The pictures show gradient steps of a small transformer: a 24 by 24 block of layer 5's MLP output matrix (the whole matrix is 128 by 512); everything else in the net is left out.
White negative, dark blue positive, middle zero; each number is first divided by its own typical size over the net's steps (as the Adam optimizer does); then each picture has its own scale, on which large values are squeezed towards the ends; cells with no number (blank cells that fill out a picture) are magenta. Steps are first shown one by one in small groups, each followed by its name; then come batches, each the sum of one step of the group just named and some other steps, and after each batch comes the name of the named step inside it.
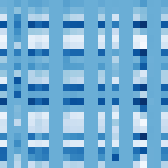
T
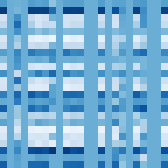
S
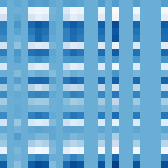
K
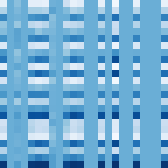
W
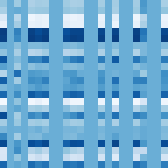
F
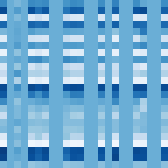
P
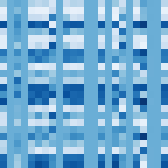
T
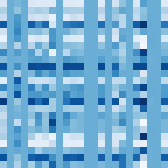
T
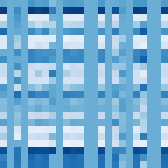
S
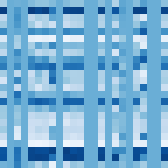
S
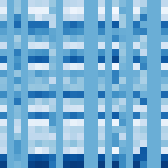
K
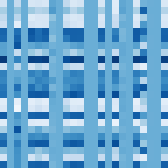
F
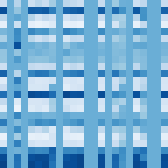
S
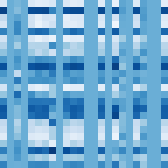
S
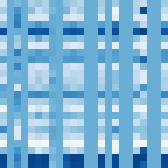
K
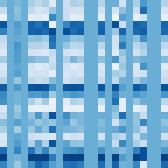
P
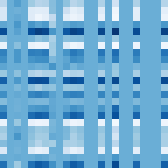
K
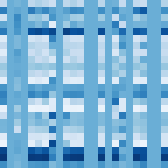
P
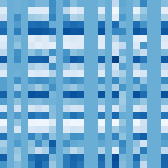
K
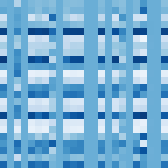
F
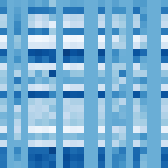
S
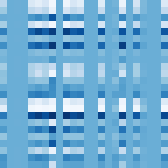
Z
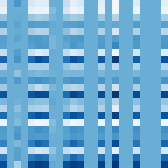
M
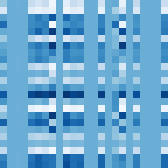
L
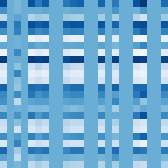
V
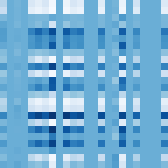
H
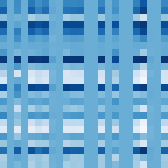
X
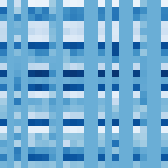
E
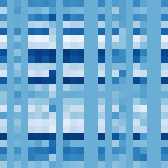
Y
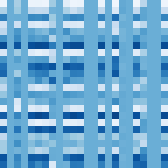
M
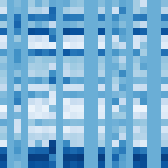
Y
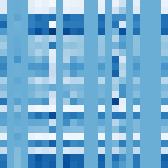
L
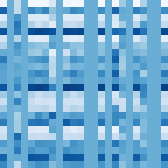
E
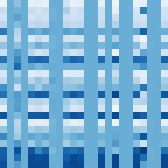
M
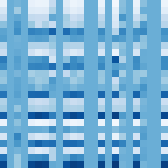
M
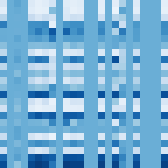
M
